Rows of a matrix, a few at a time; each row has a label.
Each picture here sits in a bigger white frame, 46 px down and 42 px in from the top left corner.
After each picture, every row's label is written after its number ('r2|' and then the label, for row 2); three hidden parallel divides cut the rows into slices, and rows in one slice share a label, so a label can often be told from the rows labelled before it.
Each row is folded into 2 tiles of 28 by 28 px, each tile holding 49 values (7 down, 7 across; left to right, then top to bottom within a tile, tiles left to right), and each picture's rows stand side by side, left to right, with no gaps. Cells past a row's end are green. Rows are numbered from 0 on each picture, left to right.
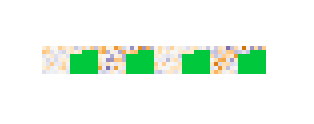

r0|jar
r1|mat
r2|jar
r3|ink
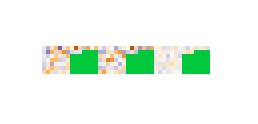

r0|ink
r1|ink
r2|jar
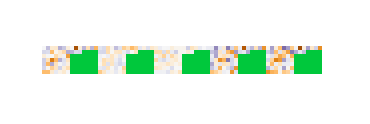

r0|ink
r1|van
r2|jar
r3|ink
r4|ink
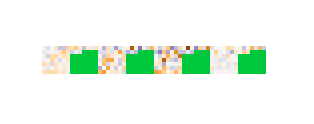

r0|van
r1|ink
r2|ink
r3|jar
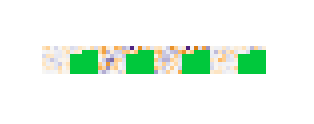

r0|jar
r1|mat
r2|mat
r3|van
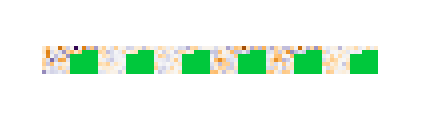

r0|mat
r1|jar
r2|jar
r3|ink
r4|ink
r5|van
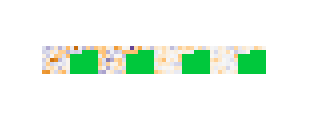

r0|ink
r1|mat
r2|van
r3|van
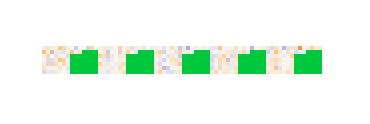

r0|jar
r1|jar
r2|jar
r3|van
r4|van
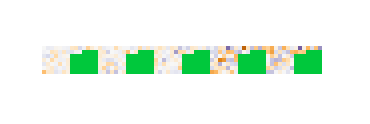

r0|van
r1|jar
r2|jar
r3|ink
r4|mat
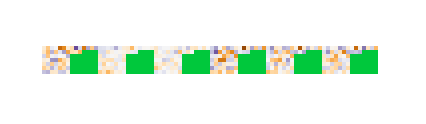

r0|mat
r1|van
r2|jar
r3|ink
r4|ink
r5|ink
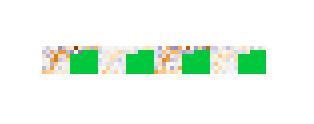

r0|ink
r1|van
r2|ink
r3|van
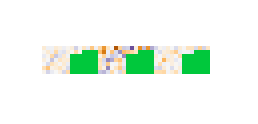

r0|jar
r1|mat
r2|van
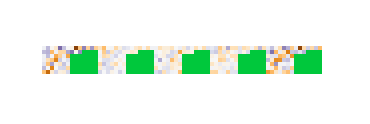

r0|ink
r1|jar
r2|jar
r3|van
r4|ink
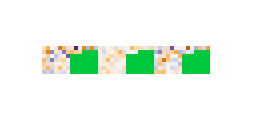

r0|mat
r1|van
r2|ink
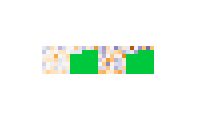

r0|van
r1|ink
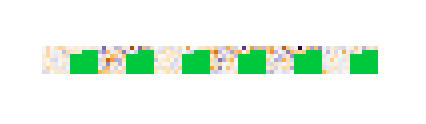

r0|jar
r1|ink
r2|van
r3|mat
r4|mat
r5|van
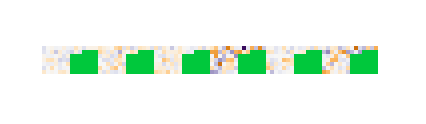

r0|van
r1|jar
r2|van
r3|mat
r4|jar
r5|ink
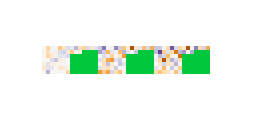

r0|jar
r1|ink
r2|ink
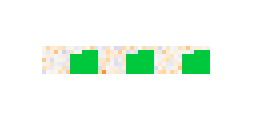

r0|jar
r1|van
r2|van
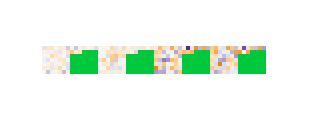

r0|jar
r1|van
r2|mat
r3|mat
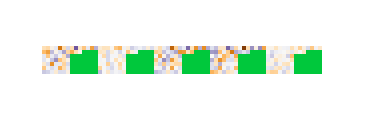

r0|mat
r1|jar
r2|mat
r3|ink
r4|van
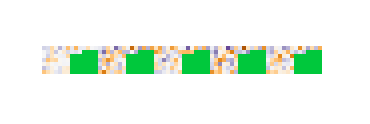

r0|van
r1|ink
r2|mat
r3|ink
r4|ink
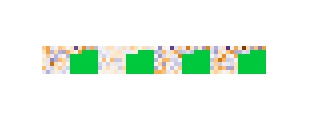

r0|mat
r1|van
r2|ink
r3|ink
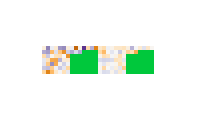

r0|ink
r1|jar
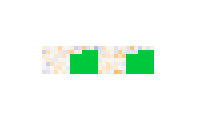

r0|jar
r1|van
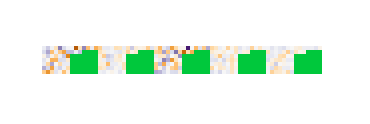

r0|ink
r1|jar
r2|mat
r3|jar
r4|van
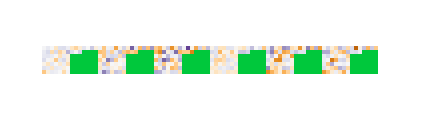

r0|van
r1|mat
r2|mat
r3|van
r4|ink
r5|ink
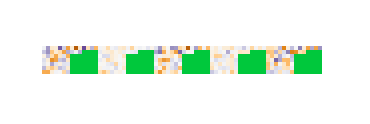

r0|ink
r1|van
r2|ink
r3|jar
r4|mat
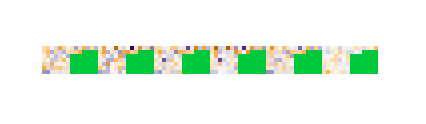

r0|mat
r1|mat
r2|mat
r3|mat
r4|mat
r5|van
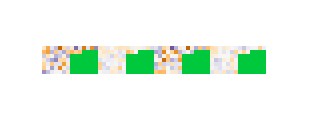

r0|mat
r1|jar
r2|ink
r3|jar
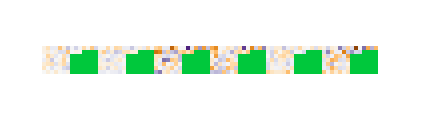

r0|jar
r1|jar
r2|mat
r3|mat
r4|van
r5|ink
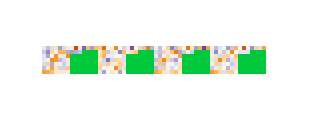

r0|ink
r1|mat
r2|ink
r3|ink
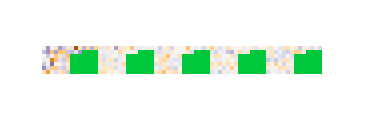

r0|ink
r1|van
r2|van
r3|jar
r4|jar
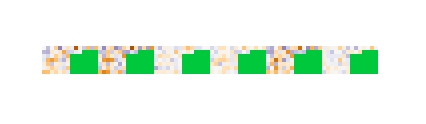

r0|ink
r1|ink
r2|van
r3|van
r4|ink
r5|jar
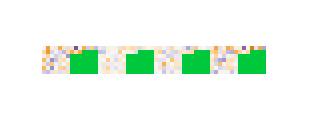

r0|mat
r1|van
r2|jar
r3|mat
